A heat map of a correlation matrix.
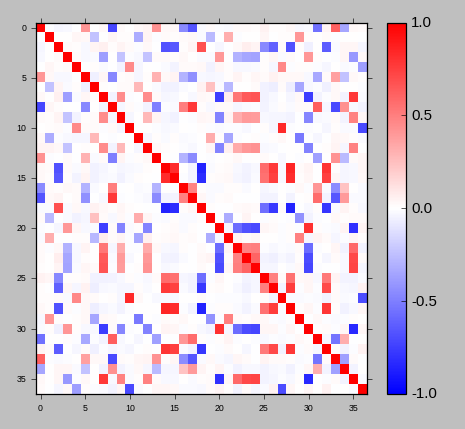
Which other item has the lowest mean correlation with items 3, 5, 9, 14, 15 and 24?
18
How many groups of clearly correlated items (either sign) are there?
5
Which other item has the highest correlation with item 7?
35
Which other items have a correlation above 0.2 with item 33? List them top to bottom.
0, 5, 13
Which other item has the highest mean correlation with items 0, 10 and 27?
4
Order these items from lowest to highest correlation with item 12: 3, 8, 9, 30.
30, 3, 8, 9
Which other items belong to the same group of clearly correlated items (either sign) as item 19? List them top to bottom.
1, 6, 11, 21, 29
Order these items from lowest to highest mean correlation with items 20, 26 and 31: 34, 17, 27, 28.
27, 34, 17, 28
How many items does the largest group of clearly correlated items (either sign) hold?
10
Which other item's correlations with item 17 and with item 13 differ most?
8
